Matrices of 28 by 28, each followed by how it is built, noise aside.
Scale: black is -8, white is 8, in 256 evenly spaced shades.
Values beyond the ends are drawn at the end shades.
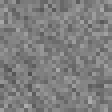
Toeplitz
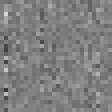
uneven columns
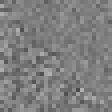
lower triangular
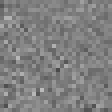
lower triangular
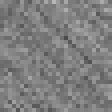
Toeplitz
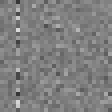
uneven columns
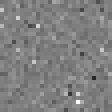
sparse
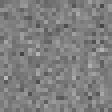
uneven columns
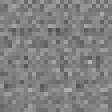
repeating columns
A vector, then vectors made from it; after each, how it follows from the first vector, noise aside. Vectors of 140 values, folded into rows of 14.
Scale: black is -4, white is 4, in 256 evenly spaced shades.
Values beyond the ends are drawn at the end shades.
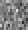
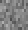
reversed, negated, shrunk.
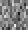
wrapped around.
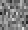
wrapped around.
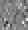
negated, partly zeroed.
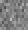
reversed, shrunk.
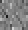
wrapped around, negated, partly zeroed.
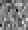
negated.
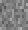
reversed, shrunk.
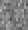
reversed, negated, shrunk.
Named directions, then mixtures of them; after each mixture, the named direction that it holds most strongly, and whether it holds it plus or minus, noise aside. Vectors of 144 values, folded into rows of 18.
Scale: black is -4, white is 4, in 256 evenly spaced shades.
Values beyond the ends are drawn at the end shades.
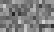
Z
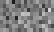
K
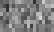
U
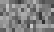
U, minus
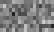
Z, plus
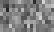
U, plus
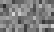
Z, minus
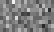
K, minus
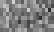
K, minus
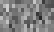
U, minus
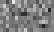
K, minus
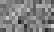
Z, minus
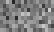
K, plus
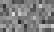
Z, minus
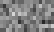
Z, minus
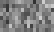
U, plus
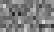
Z, plus
